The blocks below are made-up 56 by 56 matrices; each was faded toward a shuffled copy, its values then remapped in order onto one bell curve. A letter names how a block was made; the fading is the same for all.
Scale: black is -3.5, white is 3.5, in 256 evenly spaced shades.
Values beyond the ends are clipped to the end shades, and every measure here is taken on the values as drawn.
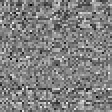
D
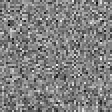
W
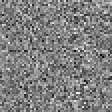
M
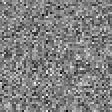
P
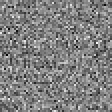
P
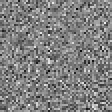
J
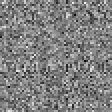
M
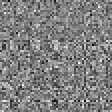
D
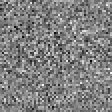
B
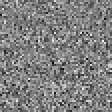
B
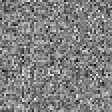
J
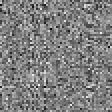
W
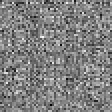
D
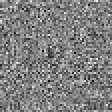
W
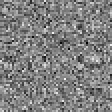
P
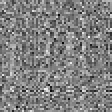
D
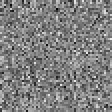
P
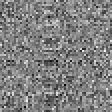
D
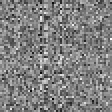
J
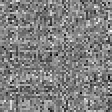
J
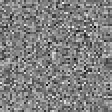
W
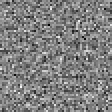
M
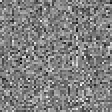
J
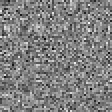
M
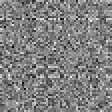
D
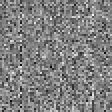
J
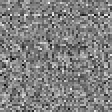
D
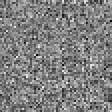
W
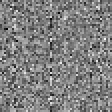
J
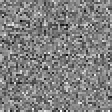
B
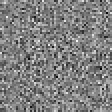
P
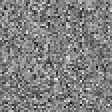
P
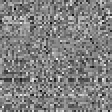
D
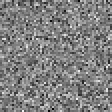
B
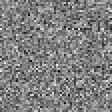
B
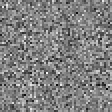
B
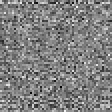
D
